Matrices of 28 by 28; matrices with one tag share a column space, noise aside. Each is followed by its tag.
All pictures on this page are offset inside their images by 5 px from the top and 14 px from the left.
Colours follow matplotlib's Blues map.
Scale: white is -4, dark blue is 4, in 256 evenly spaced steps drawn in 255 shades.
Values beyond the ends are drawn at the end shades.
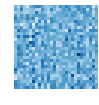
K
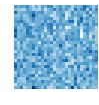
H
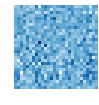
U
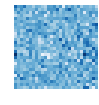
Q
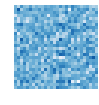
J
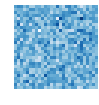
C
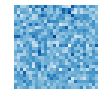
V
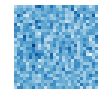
Q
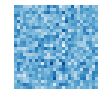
U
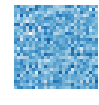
J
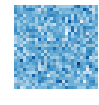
J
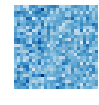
C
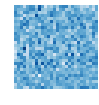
Q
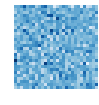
U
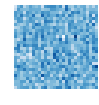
Q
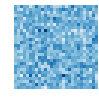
C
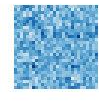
H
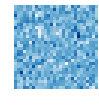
H
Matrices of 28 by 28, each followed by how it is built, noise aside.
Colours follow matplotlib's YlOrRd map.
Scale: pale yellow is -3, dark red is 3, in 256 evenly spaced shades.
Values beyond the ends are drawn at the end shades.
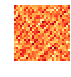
Hankel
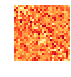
block diagonal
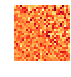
upper triangular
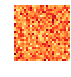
noise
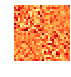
block diagonal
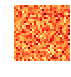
noise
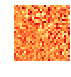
upper triangular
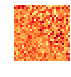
upper triangular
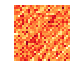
Hankel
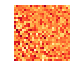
lower triangular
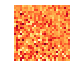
lower triangular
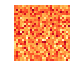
repeating columns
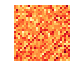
Hankel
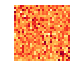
block diagonal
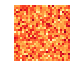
noise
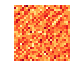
Hankel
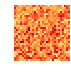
repeating columns
